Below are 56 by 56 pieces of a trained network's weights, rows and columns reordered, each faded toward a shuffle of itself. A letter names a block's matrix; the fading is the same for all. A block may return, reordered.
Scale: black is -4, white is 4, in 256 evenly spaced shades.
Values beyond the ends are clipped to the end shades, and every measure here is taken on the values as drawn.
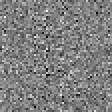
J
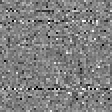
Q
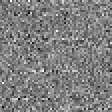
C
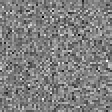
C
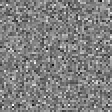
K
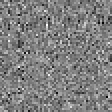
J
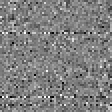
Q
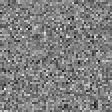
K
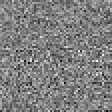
C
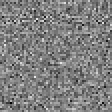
C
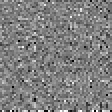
Q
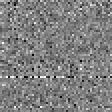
Q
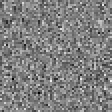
K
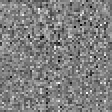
J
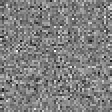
J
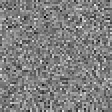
K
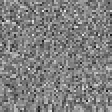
K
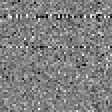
Q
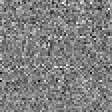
C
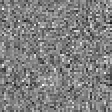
J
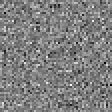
J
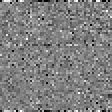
Q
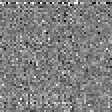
Q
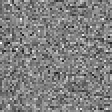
K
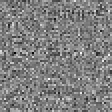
C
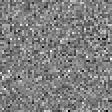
C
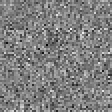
C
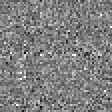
C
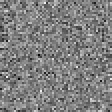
K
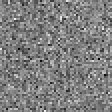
K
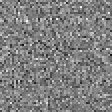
C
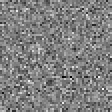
K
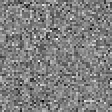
K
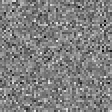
C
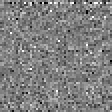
Q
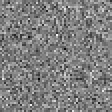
K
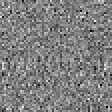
J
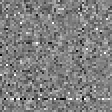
Q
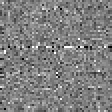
Q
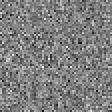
K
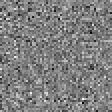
J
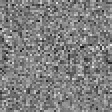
K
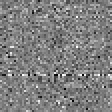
Q
